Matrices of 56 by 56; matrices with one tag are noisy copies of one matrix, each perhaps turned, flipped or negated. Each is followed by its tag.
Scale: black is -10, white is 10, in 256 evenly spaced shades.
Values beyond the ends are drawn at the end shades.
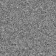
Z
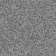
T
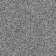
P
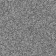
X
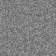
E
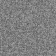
P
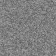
Z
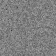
E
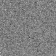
P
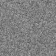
X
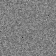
P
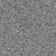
X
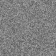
X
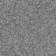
X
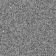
P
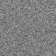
X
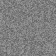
E
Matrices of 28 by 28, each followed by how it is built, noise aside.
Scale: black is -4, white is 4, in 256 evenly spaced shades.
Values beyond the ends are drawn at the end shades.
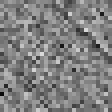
Toeplitz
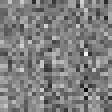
low rank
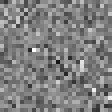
block diagonal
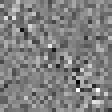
banded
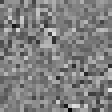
block diagonal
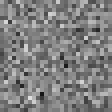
noise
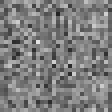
blocks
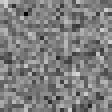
noise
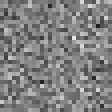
repeating rows
